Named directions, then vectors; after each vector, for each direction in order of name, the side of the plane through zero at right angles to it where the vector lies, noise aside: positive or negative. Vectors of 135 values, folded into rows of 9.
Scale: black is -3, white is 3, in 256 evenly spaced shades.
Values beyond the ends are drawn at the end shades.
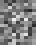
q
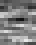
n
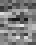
positive, negative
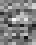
negative, positive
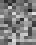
positive, positive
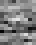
negative, positive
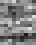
negative, negative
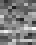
positive, positive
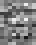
negative, positive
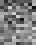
positive, positive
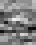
negative, positive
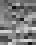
positive, positive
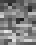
positive, positive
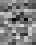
positive, negative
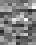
negative, positive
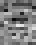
positive, negative
